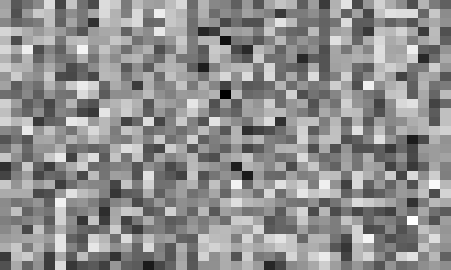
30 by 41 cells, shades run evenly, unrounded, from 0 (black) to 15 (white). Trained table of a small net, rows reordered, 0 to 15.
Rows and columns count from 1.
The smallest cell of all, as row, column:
11, 21
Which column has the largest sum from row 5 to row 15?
1
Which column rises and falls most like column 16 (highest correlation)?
13
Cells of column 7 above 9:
10
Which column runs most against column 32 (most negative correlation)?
30
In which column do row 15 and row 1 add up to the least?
24
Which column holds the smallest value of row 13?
9
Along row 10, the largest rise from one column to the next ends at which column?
34
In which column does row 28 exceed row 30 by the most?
14
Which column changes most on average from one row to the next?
38
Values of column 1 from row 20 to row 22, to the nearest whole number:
4 12 10
